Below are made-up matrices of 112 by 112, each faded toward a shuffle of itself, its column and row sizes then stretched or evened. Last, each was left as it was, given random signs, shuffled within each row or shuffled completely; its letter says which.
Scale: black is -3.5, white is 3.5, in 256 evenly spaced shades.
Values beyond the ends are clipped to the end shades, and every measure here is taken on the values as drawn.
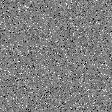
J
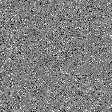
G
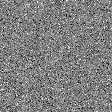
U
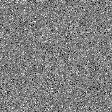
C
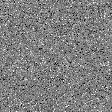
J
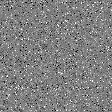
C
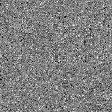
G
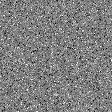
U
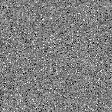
G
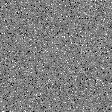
J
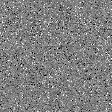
C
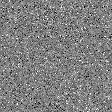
J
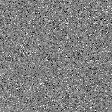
G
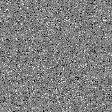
G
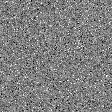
U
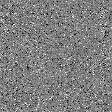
C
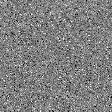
G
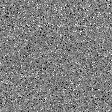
J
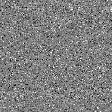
G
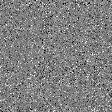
C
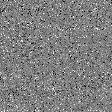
C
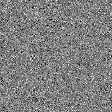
G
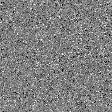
C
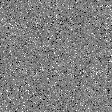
C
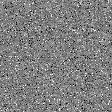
J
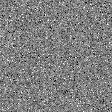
J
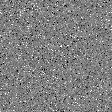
U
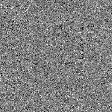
G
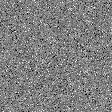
U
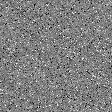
U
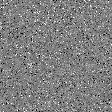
J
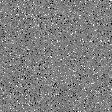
C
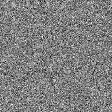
G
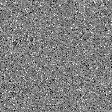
C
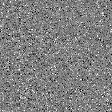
G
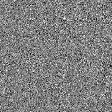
G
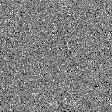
G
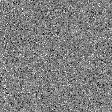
C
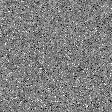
U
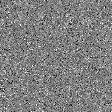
G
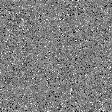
C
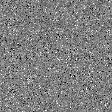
C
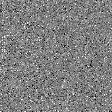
G
